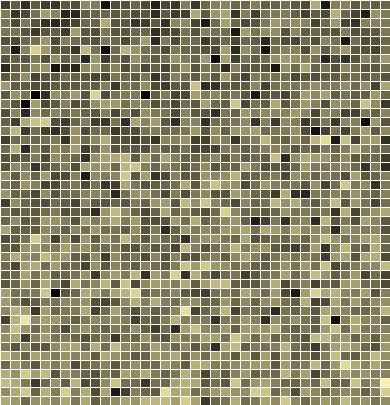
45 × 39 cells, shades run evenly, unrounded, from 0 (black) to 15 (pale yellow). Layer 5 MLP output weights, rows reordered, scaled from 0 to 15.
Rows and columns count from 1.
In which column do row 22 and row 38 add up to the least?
12
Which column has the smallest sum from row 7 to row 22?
9
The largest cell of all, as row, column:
43, 39
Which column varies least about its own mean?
30
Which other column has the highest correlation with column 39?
1
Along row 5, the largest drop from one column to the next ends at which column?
16
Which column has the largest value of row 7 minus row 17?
21
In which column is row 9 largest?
23
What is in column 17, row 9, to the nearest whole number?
5
